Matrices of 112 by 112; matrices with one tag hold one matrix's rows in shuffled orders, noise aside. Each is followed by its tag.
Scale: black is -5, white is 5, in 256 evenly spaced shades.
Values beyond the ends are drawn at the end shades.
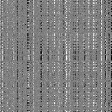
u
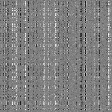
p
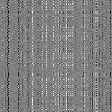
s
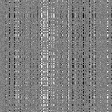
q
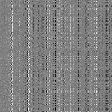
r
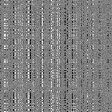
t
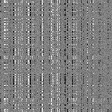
t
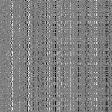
r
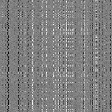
s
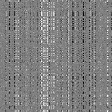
q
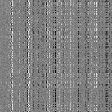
r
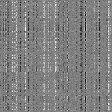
p
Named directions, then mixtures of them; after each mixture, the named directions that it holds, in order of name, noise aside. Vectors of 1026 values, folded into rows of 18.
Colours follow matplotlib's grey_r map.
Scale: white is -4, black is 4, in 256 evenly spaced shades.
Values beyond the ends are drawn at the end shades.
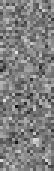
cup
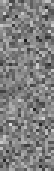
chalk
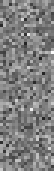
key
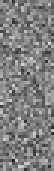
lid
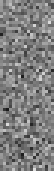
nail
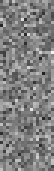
key.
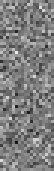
cup, nail.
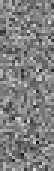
lid, nail.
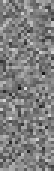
chalk, cup, key.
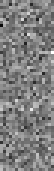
key.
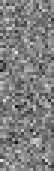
cup.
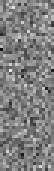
chalk, nail.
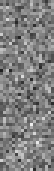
cup, key, nail.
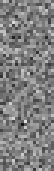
chalk, lid, nail.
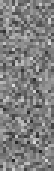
cup, lid, nail.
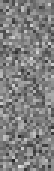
lid.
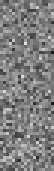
chalk, key, nail.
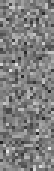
chalk, key, nail.
